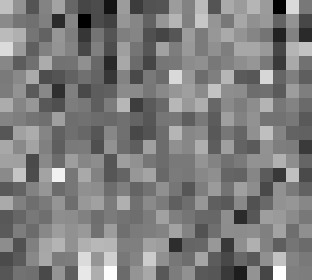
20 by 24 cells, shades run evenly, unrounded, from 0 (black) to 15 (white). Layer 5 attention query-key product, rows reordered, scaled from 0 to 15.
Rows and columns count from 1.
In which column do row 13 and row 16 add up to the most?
5
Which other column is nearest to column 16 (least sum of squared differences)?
10
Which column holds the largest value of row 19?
7
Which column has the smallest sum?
24
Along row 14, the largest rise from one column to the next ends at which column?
22
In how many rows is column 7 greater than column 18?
9
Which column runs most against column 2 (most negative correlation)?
13
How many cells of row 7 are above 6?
18
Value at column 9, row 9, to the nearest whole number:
6
